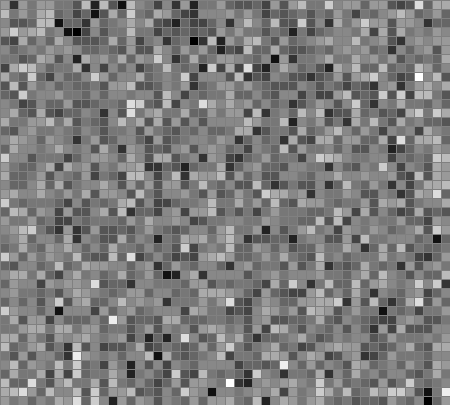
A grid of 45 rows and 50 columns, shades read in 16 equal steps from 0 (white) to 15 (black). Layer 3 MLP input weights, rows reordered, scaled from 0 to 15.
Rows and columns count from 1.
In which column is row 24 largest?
15
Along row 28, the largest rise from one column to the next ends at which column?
22
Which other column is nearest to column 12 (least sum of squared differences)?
10
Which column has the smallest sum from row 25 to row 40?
36
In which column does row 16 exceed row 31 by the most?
9
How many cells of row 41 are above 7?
26
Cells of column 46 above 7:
28
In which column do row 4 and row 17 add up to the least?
2
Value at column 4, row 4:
5
